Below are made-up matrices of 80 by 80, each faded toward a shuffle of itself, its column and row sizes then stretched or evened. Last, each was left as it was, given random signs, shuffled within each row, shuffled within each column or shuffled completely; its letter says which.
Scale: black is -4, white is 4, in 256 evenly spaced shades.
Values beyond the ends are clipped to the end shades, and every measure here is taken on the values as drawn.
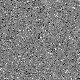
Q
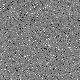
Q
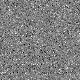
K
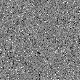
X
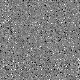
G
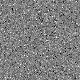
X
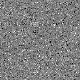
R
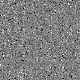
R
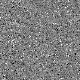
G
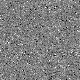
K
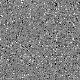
G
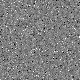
Q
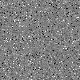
K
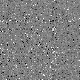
R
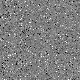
X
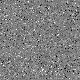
K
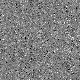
X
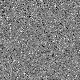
Q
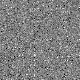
G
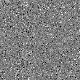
G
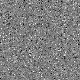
R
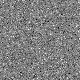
Q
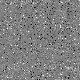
R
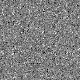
G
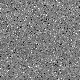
Q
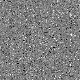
X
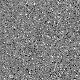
X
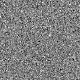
G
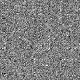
R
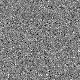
K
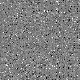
R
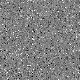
G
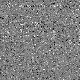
R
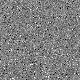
K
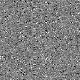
R
